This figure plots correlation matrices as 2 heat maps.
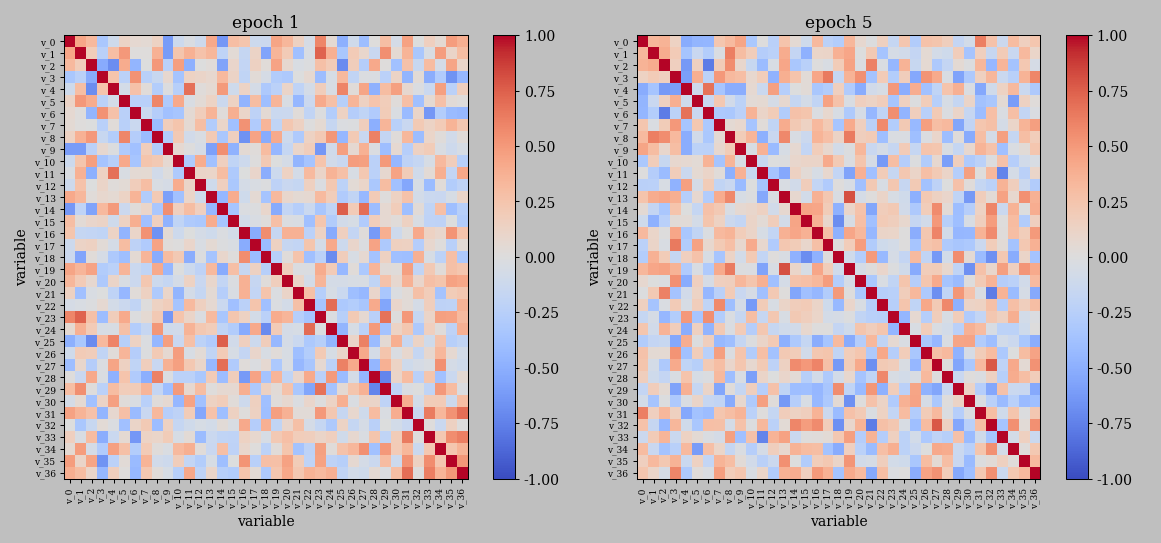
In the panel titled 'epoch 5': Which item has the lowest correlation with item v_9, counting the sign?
v_4
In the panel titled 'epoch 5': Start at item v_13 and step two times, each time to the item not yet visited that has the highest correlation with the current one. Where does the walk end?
v_8
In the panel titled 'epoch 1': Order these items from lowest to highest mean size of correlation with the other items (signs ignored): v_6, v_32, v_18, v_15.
v_32, v_15, v_6, v_18
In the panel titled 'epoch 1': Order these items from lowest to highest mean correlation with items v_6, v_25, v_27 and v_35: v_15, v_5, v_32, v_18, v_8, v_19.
v_8, v_19, v_5, v_15, v_32, v_18
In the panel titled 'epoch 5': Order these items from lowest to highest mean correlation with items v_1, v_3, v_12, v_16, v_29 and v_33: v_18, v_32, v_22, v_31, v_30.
v_30, v_22, v_32, v_31, v_18
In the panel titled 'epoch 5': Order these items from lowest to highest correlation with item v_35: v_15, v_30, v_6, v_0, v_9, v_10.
v_30, v_15, v_6, v_10, v_9, v_0
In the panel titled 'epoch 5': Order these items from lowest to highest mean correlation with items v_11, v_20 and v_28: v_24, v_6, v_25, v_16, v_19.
v_19, v_25, v_6, v_16, v_24
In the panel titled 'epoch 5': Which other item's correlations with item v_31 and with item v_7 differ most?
v_5
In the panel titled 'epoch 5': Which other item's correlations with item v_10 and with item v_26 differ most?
v_22
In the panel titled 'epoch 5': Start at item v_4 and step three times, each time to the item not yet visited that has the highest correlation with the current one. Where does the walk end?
v_34
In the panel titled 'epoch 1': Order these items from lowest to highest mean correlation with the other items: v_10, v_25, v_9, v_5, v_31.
v_9, v_25, v_10, v_5, v_31
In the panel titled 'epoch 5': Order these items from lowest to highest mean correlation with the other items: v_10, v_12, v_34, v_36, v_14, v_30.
v_30, v_12, v_10, v_34, v_14, v_36
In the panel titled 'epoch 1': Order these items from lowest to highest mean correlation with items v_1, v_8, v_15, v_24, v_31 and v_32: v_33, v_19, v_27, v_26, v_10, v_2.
v_27, v_10, v_26, v_33, v_2, v_19
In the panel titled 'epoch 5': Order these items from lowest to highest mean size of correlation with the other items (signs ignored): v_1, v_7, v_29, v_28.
v_28, v_1, v_7, v_29
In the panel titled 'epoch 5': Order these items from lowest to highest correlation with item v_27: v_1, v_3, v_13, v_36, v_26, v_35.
v_1, v_35, v_13, v_26, v_3, v_36
